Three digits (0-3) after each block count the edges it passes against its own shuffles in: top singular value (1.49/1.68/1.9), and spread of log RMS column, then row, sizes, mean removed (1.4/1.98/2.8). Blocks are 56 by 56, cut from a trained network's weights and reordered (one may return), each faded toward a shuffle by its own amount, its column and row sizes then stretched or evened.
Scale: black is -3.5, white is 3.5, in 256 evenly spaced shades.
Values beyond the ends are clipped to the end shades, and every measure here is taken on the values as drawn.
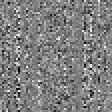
0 3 0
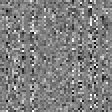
2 3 0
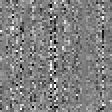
1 3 0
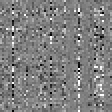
2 3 1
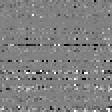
1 1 3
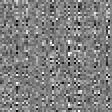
3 3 0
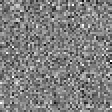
1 1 1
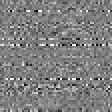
3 0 3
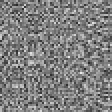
3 0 0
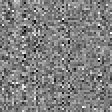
2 2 0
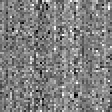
1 2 1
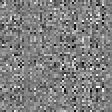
3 3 2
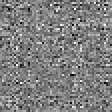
2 2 2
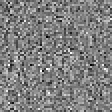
2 1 1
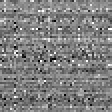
2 1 2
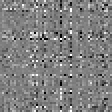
3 3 3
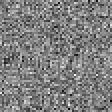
1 0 0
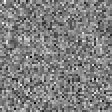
1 0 0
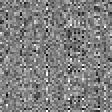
3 3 0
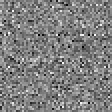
1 1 1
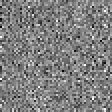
2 1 1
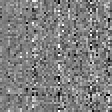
2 3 0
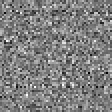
2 0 2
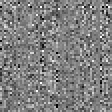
2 3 0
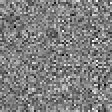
2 1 1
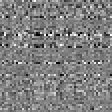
3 0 3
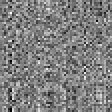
3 2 0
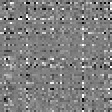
3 2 3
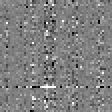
2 3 1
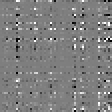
2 3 3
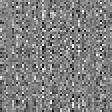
3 3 1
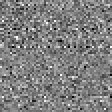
0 0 2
